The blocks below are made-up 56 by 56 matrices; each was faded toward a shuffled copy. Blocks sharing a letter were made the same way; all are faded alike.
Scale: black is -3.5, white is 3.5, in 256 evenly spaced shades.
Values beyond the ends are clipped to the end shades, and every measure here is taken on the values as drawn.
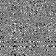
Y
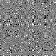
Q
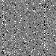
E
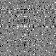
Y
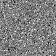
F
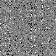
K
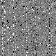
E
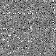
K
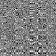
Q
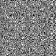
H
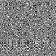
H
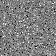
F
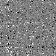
K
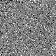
F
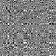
Q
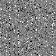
E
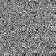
H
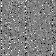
E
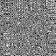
H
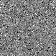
F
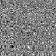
H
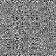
H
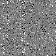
K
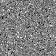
F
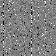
E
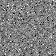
F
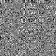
H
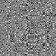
H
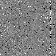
E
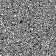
F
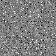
K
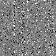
E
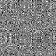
H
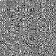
H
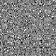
H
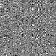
H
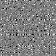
Y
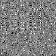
Y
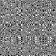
Q
